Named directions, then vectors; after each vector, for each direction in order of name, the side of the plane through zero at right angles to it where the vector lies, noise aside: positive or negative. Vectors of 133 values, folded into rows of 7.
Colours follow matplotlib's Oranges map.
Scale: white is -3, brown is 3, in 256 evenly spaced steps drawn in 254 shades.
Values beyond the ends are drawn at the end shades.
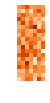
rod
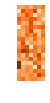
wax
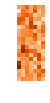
positive, positive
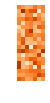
negative, positive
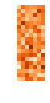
positive, negative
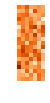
positive, positive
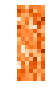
negative, negative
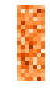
positive, negative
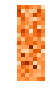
positive, negative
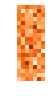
positive, negative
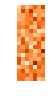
negative, positive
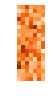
positive, positive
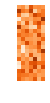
negative, negative
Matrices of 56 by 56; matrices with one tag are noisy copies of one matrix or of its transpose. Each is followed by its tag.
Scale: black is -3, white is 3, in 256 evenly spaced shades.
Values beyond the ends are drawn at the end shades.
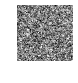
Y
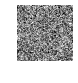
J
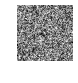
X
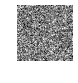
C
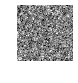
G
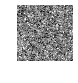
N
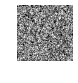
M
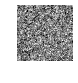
X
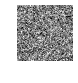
X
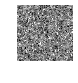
X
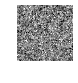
X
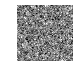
G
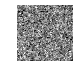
N
